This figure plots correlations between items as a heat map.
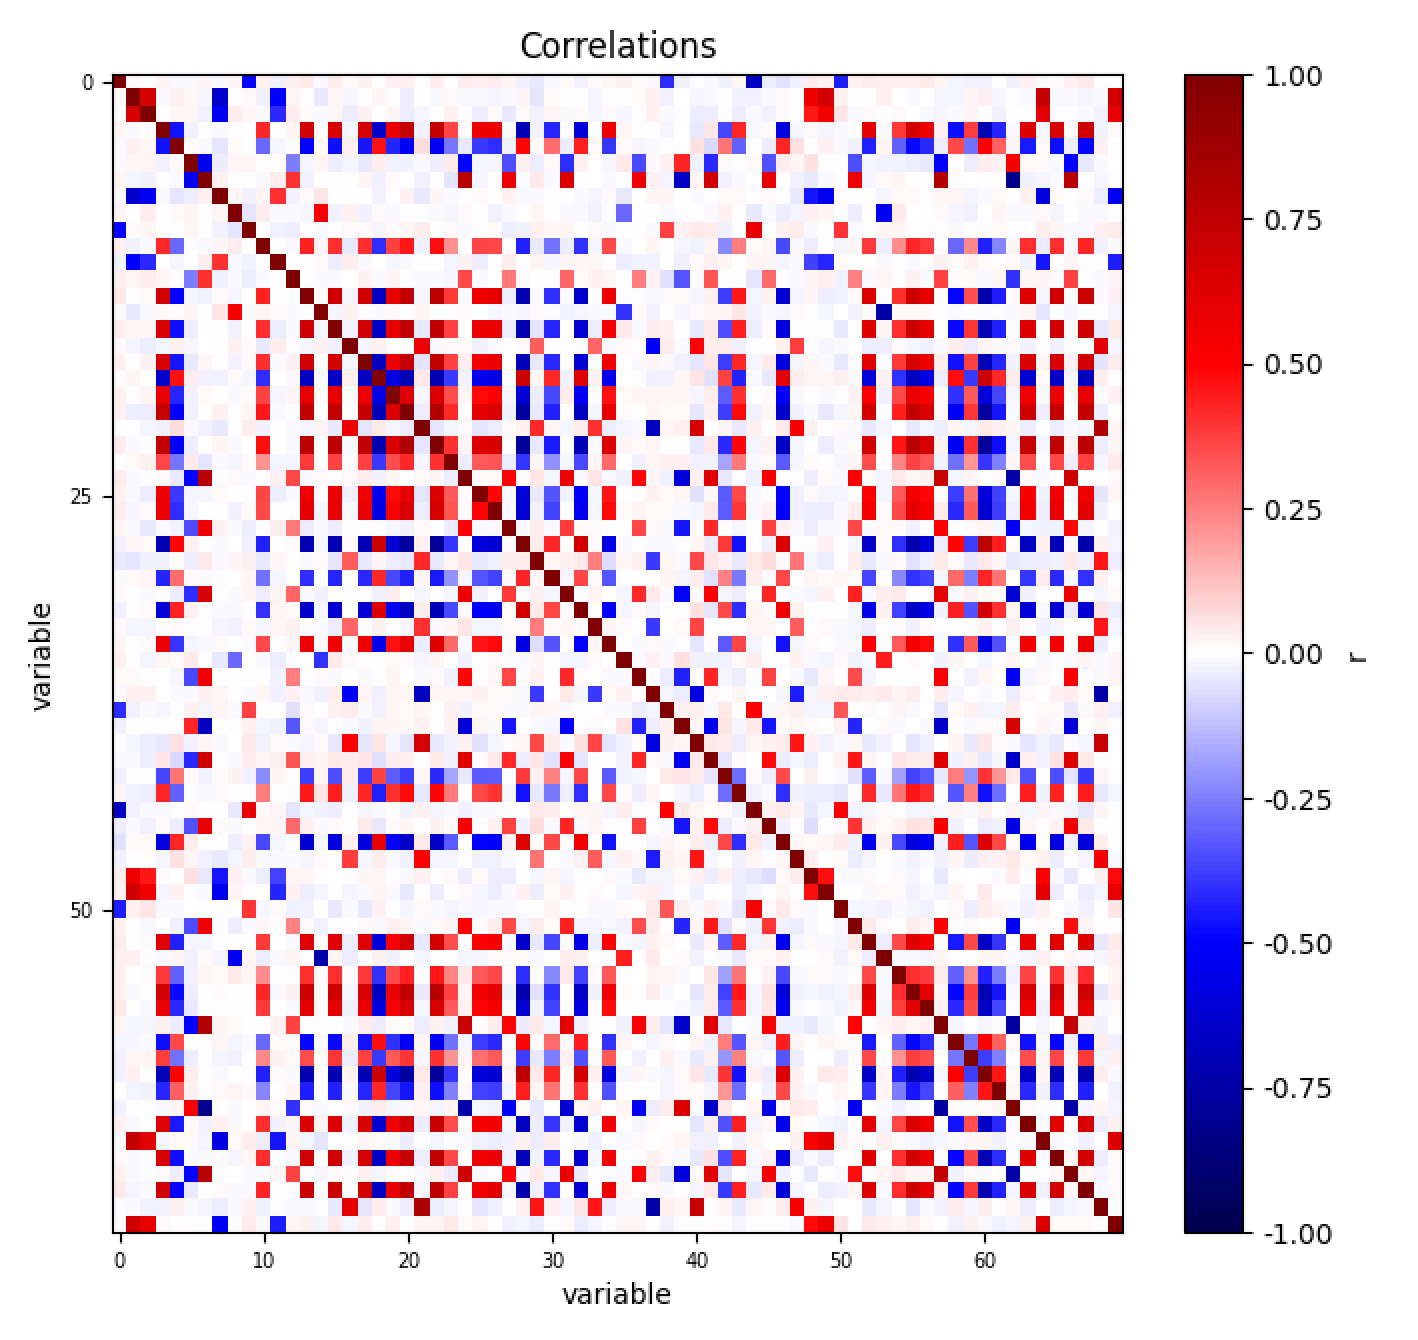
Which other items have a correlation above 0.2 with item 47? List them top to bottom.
16, 21, 29, 33, 40, 68
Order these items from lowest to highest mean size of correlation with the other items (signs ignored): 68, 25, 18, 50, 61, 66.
50, 68, 66, 61, 25, 18
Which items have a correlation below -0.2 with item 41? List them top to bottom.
5, 39, 62
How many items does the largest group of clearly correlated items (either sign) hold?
31
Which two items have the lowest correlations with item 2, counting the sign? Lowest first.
7, 11
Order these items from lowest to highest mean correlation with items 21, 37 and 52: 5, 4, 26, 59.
4, 5, 59, 26
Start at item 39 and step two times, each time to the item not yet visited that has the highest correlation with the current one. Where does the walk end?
5
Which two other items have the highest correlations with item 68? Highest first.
21, 40
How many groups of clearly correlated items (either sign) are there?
6
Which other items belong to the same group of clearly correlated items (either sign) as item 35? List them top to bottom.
8, 14, 53
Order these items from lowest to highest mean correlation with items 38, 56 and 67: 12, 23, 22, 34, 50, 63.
12, 50, 23, 34, 63, 22
